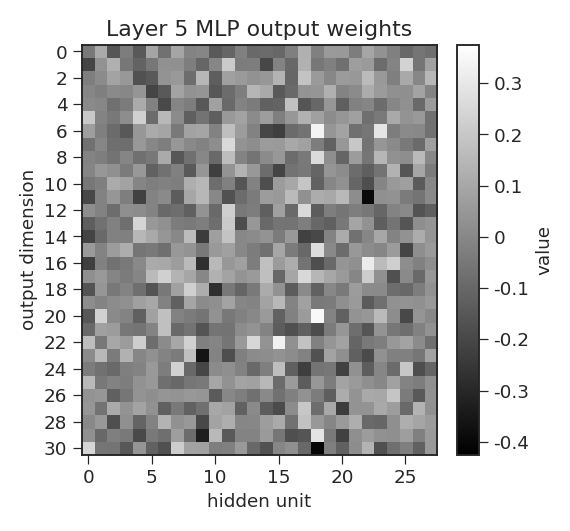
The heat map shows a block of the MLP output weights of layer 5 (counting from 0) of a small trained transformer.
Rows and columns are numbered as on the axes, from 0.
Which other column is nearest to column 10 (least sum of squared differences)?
5
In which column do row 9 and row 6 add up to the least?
15
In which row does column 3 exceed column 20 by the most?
27
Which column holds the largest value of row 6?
18
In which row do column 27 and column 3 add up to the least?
6
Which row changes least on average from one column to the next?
19
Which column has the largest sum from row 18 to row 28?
8
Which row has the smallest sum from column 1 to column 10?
29
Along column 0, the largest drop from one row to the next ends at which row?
16
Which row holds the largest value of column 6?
17
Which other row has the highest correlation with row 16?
14
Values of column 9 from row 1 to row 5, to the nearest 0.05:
-0.1 0.15 0.05 -0.15 -0.05
